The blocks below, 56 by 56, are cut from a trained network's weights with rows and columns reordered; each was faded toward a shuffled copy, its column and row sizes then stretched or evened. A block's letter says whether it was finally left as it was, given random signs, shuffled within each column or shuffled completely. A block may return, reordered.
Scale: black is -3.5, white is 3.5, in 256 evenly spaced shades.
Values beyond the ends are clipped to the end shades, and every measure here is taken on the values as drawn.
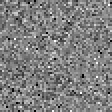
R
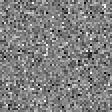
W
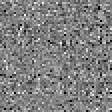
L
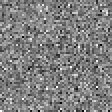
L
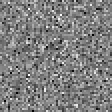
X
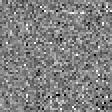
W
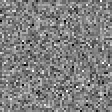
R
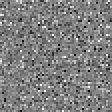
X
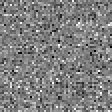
L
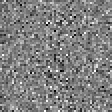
W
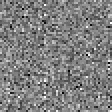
X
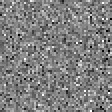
X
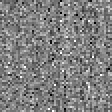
X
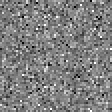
R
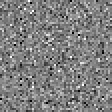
X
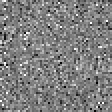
X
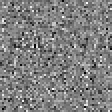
L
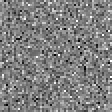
R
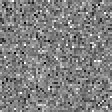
R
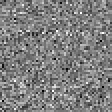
L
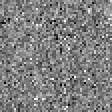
L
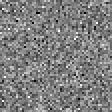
R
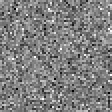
X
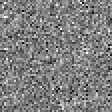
X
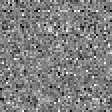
L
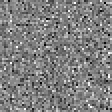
X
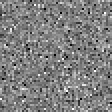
R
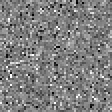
X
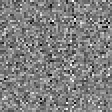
W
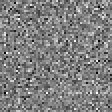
L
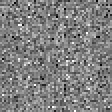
L
